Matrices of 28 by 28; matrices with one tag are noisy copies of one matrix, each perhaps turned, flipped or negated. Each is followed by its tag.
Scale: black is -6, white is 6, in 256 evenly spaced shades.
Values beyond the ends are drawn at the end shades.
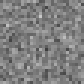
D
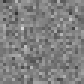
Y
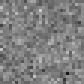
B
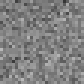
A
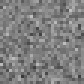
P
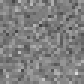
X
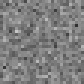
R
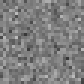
R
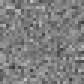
Y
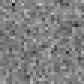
X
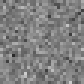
D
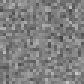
A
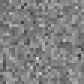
P
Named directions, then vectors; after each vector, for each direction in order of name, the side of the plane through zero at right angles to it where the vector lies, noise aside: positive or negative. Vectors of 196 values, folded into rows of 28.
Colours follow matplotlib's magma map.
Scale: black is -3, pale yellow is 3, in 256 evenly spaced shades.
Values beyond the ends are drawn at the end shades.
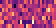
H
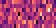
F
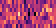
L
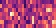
positive, positive, positive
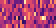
negative, positive, negative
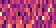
positive, positive, negative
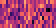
negative, negative, negative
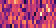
positive, negative, positive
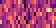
positive, positive, positive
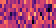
negative, negative, negative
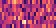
positive, negative, positive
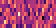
negative, negative, positive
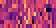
negative, negative, negative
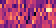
positive, positive, positive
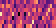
positive, positive, negative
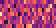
positive, positive, negative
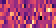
positive, positive, positive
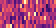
negative, positive, negative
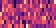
negative, positive, negative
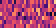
positive, positive, negative
